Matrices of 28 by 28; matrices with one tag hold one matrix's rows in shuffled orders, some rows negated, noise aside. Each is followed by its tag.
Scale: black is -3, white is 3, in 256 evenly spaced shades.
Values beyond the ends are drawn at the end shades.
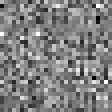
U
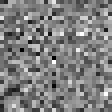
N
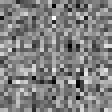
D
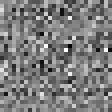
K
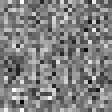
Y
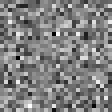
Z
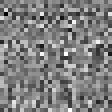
K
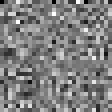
Z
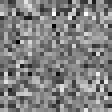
Z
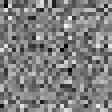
K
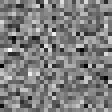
N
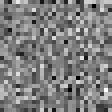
D
